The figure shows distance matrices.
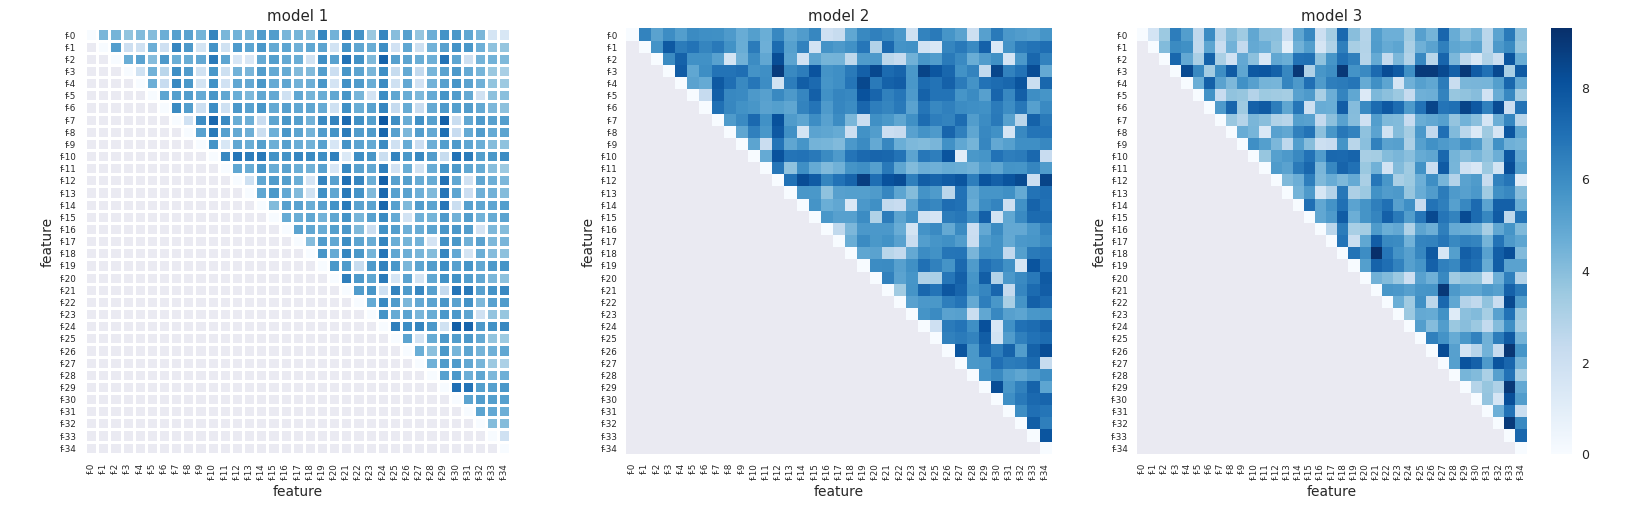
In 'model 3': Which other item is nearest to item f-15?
f-6
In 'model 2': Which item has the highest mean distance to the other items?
f-12
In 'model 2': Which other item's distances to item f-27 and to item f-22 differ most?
f-10
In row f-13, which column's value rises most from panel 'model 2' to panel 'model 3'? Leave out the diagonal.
f-26
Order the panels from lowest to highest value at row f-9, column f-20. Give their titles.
model 1, model 3, model 2
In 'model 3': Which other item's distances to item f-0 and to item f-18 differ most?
f-27
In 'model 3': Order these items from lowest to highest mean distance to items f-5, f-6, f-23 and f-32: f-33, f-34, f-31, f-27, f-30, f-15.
f-31, f-30, f-34, f-15, f-33, f-27
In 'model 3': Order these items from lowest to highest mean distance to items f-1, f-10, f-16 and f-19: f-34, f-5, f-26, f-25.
f-5, f-34, f-25, f-26
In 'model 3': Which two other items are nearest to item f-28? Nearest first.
f-23, f-4
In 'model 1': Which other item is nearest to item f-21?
f-10
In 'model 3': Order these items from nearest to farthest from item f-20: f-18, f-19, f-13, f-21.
f-13, f-21, f-19, f-18
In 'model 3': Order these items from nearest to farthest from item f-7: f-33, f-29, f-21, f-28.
f-28, f-29, f-21, f-33
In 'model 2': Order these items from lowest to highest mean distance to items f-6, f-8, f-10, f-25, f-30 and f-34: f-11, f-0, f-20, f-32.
f-11, f-20, f-0, f-32
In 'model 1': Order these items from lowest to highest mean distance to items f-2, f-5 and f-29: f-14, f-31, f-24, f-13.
f-13, f-31, f-24, f-14
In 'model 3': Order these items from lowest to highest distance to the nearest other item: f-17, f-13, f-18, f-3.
f-13, f-18, f-17, f-3
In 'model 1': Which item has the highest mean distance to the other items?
f-24
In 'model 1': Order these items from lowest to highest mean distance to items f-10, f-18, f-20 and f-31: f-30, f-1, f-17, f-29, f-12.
f-12, f-1, f-17, f-29, f-30
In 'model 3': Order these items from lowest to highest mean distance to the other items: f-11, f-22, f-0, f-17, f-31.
f-31, f-0, f-11, f-22, f-17
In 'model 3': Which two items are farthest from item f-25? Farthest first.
f-3, f-33
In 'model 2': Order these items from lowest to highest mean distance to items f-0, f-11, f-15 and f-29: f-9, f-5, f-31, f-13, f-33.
f-9, f-13, f-31, f-5, f-33
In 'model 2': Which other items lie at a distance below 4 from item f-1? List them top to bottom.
f-15, f-20, f-24, f-25, f-30
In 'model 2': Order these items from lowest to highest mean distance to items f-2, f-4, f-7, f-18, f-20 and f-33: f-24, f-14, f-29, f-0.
f-14, f-0, f-24, f-29
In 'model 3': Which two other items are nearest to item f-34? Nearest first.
f-12, f-31
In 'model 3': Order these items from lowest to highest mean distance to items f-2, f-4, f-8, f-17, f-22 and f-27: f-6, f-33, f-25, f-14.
f-25, f-14, f-6, f-33
